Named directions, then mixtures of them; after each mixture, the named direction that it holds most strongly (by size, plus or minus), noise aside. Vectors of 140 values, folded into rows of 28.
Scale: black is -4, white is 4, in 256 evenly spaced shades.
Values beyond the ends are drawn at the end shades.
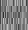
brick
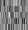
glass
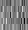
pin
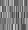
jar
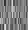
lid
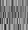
lid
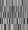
lid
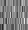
pin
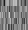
glass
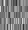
glass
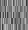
brick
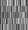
brick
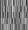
brick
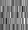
pin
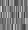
jar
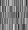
jar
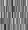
lid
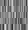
lid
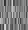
lid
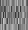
brick
